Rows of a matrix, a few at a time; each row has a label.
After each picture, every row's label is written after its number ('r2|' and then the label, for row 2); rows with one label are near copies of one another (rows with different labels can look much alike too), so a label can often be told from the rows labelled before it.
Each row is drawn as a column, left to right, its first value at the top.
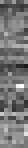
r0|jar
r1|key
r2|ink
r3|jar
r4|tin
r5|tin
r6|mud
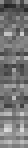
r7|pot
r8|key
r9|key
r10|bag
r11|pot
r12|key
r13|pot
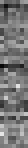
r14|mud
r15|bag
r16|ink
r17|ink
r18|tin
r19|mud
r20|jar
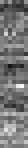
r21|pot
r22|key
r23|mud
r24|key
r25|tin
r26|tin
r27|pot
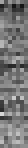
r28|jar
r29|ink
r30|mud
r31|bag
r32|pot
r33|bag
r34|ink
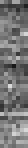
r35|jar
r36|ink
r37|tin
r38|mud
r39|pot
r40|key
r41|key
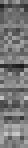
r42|bag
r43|mud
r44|ink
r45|mud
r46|mud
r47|ink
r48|bag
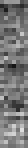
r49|bag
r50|pot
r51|mud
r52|mud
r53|jar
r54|key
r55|ink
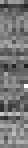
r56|jar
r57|ink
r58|jar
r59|mud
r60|jar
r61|pot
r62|tin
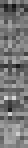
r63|ink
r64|bag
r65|jar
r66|bag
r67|mud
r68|ink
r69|pot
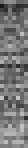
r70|bag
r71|pot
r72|mud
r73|pot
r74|bag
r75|key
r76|ink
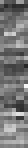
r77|pot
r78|key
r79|key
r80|key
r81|jar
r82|jar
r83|tin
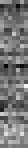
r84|jar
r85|mud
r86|pot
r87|key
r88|bag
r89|mud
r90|tin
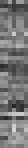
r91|ink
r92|ink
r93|jar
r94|key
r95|jar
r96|jar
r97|key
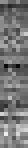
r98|jar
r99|mud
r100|bag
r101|ink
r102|mud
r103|key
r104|key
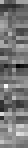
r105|jar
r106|tin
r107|key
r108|bag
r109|mud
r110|mud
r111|mud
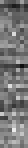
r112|jar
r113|ink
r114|tin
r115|key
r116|bag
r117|mud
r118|bag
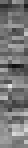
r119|bag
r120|bag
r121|tin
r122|mud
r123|mud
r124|mud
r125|key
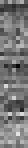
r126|pot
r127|tin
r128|jar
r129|bag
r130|mud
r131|jar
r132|key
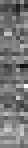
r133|pot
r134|key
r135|key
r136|pot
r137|bag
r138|mud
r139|tin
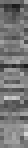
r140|ink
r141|bag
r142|bag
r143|bag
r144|bag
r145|ink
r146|mud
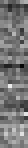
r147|ink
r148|mud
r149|tin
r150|key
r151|bag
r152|mud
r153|jar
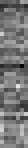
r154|key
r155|ink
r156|ink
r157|ink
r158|tin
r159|mud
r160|jar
